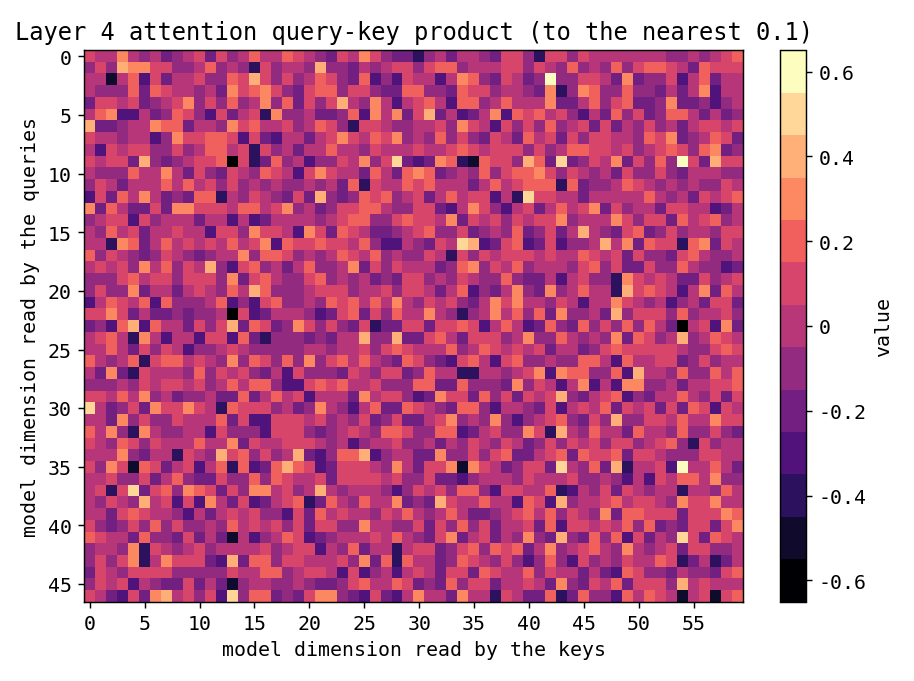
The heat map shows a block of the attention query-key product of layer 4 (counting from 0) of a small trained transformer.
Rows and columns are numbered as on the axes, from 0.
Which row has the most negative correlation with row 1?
13
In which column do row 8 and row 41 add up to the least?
15
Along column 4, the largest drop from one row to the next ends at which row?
24
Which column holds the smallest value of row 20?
48
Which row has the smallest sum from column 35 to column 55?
46
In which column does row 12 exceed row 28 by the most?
40
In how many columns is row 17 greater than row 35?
24
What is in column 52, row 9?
0.2
